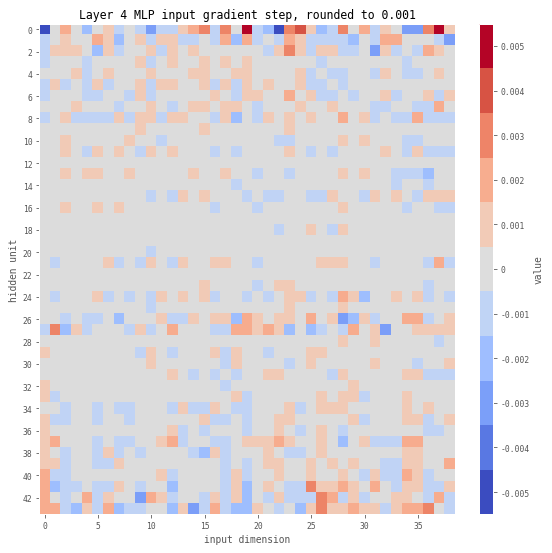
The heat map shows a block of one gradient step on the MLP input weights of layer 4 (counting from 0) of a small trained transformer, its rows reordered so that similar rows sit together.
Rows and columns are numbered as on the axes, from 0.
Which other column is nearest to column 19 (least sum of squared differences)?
24
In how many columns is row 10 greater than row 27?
13
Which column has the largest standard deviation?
19
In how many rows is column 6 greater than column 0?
8
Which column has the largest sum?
23
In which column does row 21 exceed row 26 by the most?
28
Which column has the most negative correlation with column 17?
0
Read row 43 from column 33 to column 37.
0.001 0.002 0.002 0.003 0
